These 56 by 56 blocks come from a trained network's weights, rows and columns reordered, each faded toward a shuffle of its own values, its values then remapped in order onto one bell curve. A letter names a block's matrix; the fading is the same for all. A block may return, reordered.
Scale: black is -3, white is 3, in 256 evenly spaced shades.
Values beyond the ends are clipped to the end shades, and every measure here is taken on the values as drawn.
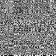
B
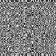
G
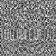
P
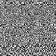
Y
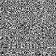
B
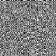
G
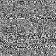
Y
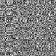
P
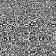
Y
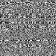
Y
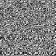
Y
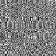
P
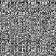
G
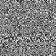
Y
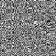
P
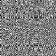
G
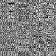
P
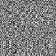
P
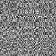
P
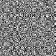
P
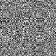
G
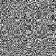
P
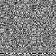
B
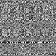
B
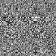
Y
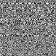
Y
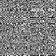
G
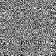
P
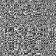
B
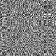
P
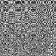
G
